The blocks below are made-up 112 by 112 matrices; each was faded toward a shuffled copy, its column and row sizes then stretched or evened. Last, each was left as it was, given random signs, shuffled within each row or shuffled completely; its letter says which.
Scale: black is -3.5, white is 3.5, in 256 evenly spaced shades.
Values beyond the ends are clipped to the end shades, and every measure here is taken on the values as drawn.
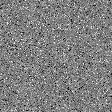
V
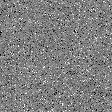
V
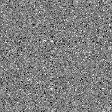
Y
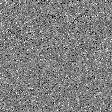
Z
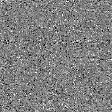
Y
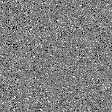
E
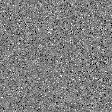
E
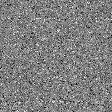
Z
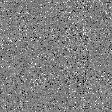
E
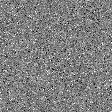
V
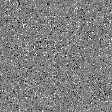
E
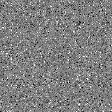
Y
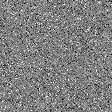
V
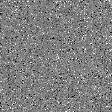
E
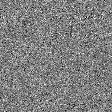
Z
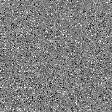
Y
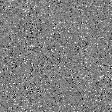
E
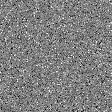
V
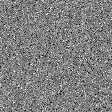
V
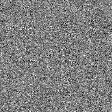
E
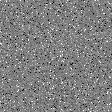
V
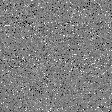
Z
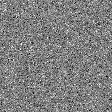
V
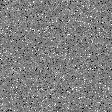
Z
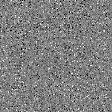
Y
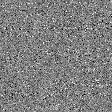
Z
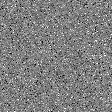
V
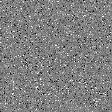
E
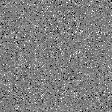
Y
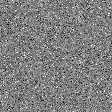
V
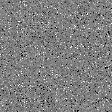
E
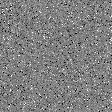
V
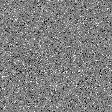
Z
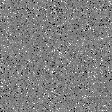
Y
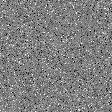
V
